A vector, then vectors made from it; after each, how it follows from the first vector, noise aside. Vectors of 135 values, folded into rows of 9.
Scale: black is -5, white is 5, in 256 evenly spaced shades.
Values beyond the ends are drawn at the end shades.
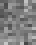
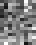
scaled up.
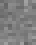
shrunk.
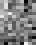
negated, scaled up.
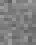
reversed, shrunk.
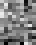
negated, scaled up.
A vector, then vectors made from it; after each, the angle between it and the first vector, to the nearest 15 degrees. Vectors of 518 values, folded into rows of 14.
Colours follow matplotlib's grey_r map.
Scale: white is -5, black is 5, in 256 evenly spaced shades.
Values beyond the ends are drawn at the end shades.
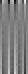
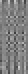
135 degrees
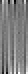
45 degrees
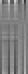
165 degrees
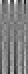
165 degrees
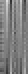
105 degrees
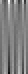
150 degrees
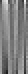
60 degrees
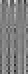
150 degrees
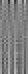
30 degrees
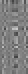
105 degrees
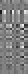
90 degrees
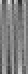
135 degrees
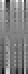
90 degrees
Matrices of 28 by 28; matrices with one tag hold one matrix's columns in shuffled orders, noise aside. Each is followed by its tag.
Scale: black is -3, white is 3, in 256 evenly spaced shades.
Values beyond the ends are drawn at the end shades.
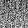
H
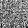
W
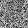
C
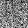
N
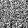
W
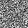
C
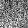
H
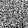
W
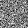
C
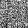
W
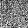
N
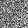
C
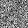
C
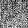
H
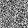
C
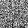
W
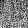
H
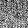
H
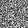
C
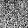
N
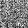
W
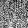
H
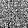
W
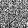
W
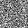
C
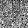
N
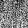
H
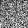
N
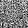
W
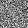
C
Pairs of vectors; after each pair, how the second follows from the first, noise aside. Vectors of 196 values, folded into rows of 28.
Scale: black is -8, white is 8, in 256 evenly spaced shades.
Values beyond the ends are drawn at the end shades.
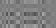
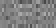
reversed, negated.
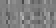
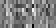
reversed, scaled up.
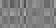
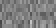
reversed, negated.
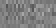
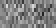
negated, scaled up.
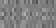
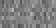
reversed.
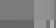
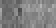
wrapped around, negated.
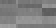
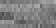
reversed.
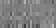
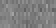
wrapped around, shrunk.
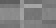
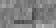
reversed, negated.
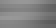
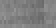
wrapped around, shrunk.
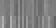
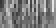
reversed, scaled up.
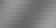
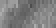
reversed.
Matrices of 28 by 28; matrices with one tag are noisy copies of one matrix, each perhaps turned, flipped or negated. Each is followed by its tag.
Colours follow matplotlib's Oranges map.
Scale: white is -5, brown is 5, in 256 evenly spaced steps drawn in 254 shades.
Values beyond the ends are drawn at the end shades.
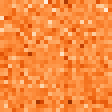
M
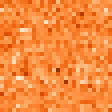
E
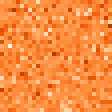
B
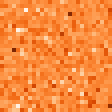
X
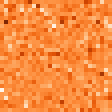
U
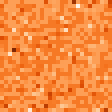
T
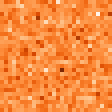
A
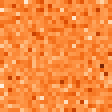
B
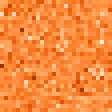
M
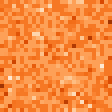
B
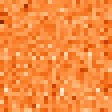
U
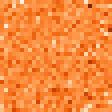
U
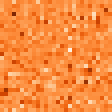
A
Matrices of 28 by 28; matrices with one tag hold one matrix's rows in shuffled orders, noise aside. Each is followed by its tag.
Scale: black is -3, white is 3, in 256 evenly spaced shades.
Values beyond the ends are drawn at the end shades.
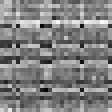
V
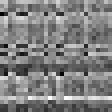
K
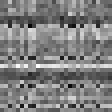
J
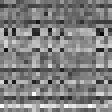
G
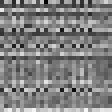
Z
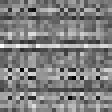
J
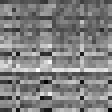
V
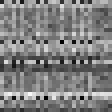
Z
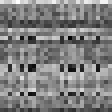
J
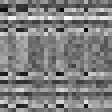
K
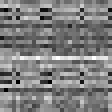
V
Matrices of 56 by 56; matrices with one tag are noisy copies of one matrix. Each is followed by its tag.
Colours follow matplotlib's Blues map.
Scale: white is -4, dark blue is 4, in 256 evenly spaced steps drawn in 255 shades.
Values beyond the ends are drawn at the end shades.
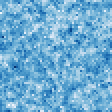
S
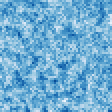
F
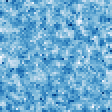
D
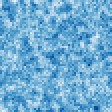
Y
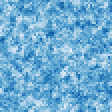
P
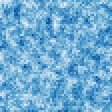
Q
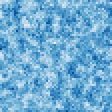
Q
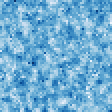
F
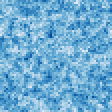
P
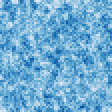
Y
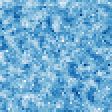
Q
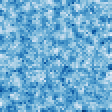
D
